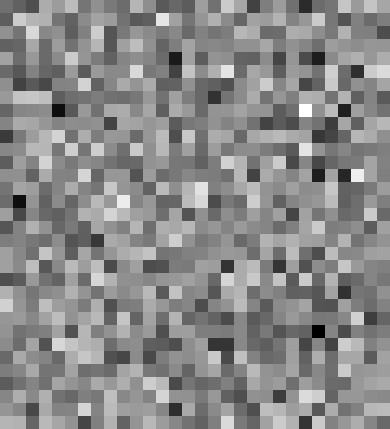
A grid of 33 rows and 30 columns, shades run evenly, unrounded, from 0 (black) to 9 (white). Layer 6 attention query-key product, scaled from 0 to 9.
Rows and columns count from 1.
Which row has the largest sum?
15
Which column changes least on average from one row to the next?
16
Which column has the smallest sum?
25
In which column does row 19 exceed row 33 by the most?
24
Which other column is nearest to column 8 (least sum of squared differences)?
3
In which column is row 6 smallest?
28
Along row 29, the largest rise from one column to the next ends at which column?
27
